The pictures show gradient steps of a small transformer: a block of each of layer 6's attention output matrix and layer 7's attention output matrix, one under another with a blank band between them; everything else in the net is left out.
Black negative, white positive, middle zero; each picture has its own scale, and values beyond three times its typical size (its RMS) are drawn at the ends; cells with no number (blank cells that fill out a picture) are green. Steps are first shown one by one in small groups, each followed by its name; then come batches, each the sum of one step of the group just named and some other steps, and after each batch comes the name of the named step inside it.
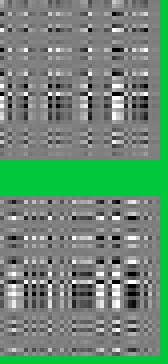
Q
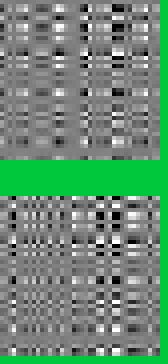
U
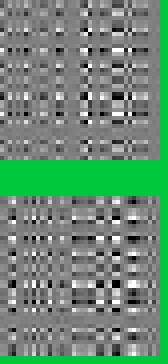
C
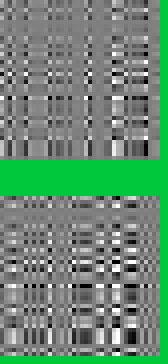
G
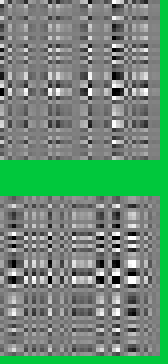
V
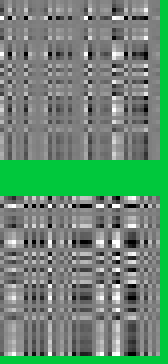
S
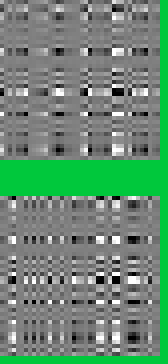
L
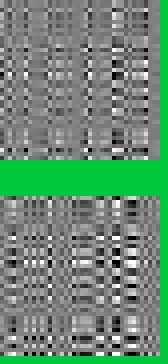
G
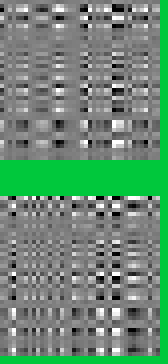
U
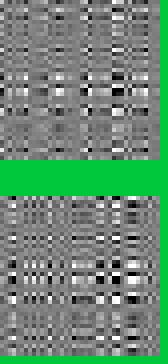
L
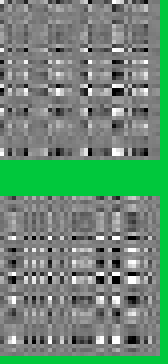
L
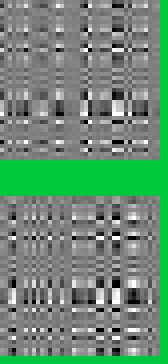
C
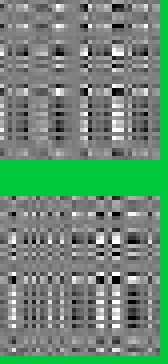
U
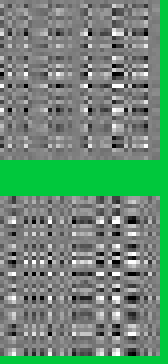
V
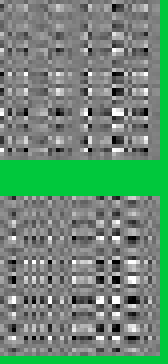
L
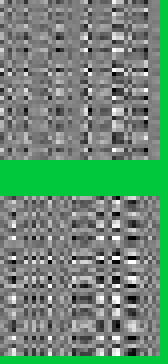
G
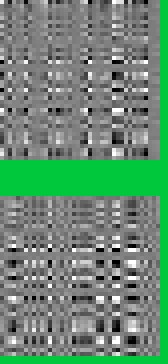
G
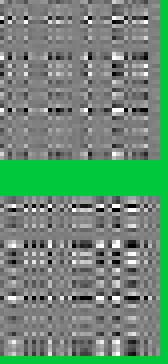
S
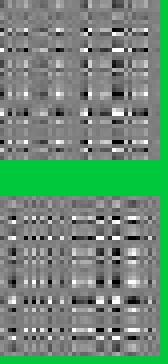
C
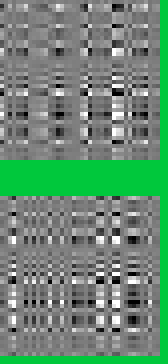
L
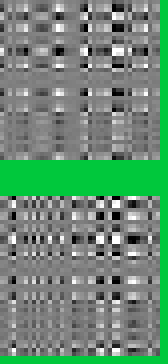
U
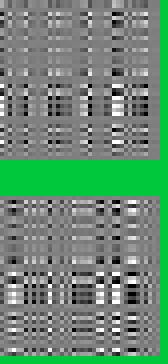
Q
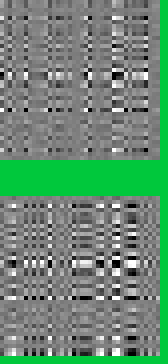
S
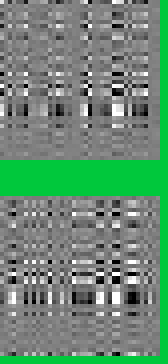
Q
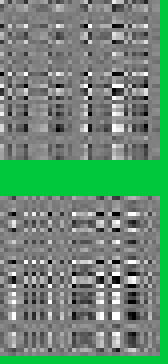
G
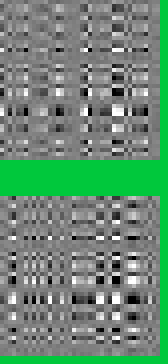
C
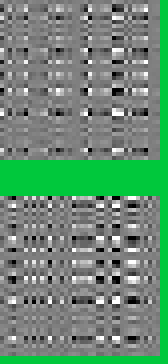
L
